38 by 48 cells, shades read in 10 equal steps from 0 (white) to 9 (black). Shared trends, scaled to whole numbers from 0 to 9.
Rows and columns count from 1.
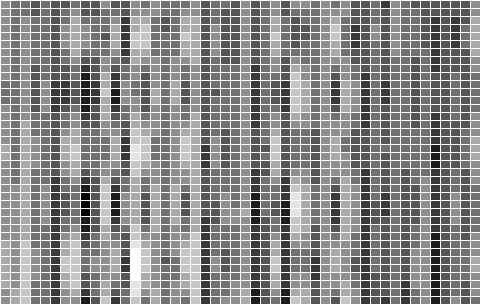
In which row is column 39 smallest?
19
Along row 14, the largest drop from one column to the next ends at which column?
30
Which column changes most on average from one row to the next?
12
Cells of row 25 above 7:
3
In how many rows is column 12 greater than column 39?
9
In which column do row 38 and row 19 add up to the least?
14
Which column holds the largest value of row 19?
44
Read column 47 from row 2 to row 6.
6 6 5 5 5
